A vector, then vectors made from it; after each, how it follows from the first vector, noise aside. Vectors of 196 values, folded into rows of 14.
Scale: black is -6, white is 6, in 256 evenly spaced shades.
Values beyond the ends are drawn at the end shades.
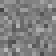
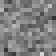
sign-scrambled.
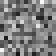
wrapped around, scaled up.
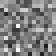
scaled up.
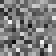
scaled up.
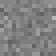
shrunk.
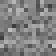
reversed, negated.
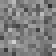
reversed, negated.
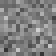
sign-scrambled.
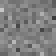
negated, partly zeroed.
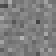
wrapped around, negated, partly zeroed.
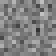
reversed, negated.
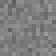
reversed, shrunk.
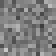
reversed.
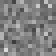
reversed.
